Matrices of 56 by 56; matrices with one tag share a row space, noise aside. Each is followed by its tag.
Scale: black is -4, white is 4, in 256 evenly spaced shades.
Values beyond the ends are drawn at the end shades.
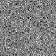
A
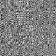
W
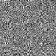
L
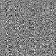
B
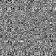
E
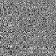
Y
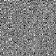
Y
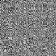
Y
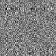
B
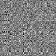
L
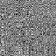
W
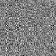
B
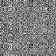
Y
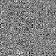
W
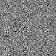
L
